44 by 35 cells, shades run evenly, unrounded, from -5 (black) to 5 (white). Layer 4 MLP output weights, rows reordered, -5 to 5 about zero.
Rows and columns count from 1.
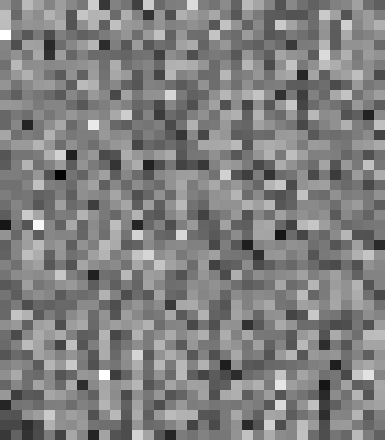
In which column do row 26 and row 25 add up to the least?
23
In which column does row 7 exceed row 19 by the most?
27
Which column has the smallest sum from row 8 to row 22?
15
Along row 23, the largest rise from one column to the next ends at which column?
4
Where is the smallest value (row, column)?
18, 6
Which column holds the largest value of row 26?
14
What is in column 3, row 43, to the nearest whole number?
-3
